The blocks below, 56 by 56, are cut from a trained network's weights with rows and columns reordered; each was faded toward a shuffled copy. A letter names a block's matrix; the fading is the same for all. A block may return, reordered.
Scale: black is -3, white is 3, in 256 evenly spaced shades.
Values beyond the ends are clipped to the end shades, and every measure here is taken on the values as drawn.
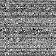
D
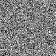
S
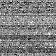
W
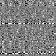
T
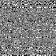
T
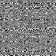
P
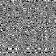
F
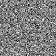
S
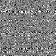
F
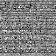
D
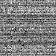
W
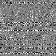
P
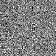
S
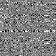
T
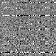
T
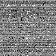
D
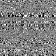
F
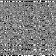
T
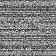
W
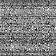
D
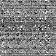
D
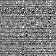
D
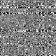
F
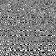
P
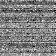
W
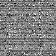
D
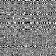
P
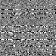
P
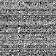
D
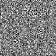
S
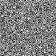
S
